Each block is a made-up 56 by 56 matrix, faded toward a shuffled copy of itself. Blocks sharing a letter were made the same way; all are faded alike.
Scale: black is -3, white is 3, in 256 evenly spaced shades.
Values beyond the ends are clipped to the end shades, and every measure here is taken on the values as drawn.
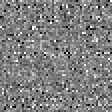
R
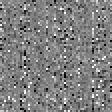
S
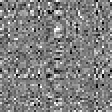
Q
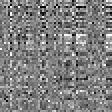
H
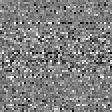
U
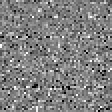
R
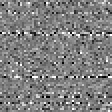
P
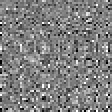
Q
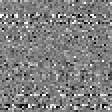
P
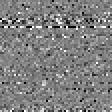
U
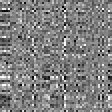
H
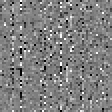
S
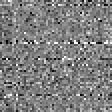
P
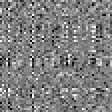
Q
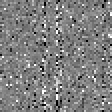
S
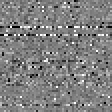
U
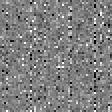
S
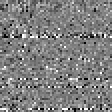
P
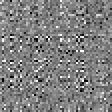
Q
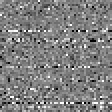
P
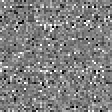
R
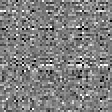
Q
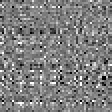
Q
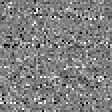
R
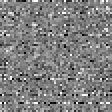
P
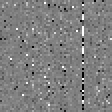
S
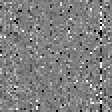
S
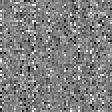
S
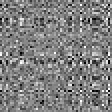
H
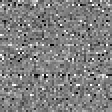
R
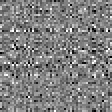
Q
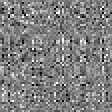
Q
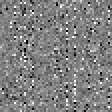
S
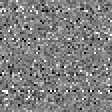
R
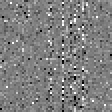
S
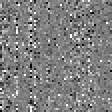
S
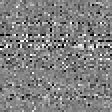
P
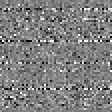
P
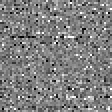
R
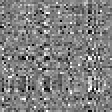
Q
